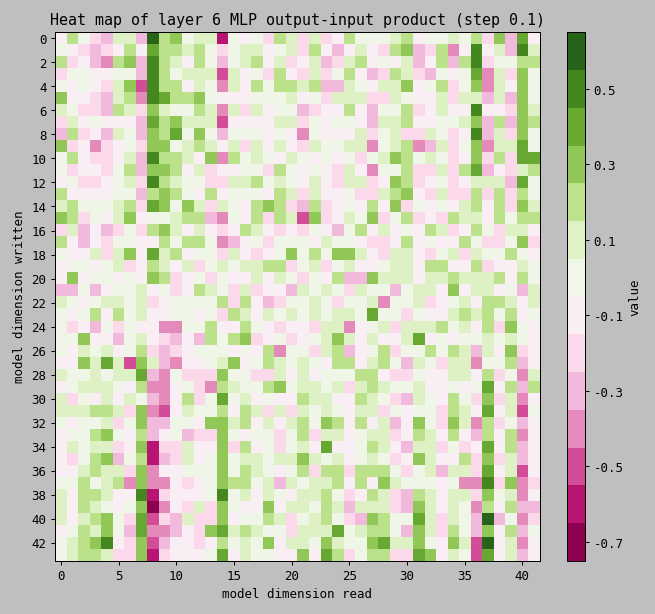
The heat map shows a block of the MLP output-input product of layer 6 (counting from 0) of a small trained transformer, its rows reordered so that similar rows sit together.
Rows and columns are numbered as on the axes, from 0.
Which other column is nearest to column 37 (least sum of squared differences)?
7
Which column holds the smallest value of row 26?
19
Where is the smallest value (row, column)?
39, 8
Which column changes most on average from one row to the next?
30
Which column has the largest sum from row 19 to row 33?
37
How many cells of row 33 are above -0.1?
23
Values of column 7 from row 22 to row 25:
0.1 0.1 -0.1 0.1
